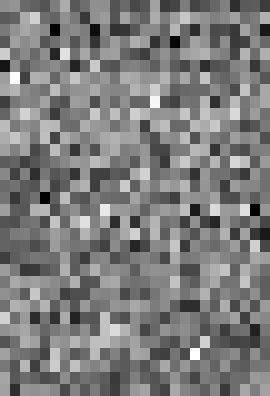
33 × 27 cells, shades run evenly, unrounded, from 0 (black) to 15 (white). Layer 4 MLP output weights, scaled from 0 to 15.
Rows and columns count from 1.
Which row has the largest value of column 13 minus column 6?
16
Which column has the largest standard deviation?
6
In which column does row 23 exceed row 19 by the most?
22
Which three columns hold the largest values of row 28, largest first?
12, 11, 13
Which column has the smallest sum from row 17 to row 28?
20
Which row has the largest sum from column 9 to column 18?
10
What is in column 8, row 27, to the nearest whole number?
2
